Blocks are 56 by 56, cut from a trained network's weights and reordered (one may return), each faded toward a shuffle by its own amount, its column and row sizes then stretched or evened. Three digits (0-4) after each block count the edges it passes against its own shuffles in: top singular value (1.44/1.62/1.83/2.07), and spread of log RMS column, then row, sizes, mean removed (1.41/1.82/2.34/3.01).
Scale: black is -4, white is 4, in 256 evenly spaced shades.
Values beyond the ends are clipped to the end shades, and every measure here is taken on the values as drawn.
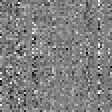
1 4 1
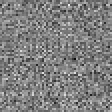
2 0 2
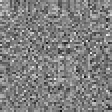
2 1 0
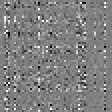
0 4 3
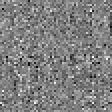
1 1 1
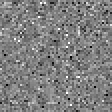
0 1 0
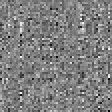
3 3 2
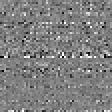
2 1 4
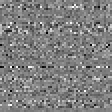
1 0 4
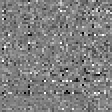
0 2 3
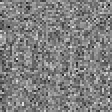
2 0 0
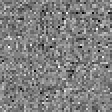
1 0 1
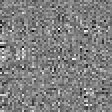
2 2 2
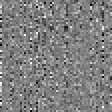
1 4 0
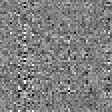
3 3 1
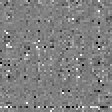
1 2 2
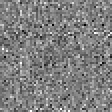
1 1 1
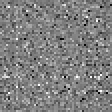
0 0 2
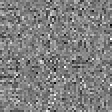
2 2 1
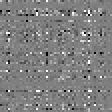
1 3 4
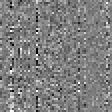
3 4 0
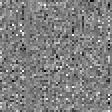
0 3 0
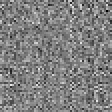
2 2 1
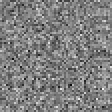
3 0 1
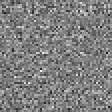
2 0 3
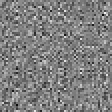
4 3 1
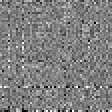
4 1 2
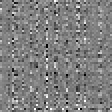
3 4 0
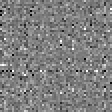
1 2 1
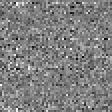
0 1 3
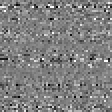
1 0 4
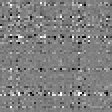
2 2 4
